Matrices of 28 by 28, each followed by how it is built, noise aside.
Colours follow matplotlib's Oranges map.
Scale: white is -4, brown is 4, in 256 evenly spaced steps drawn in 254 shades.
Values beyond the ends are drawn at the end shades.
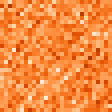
Hankel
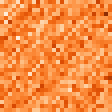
Hankel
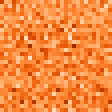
repeating columns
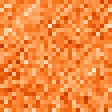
Hankel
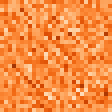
Toeplitz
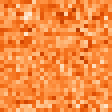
low rank
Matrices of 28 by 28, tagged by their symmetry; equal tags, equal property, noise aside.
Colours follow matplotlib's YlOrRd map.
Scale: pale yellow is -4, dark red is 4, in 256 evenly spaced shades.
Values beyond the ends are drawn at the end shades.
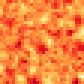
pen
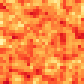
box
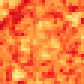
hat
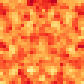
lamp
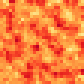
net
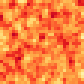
box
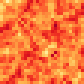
hat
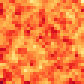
net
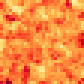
box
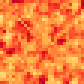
box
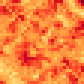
net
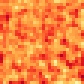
pen
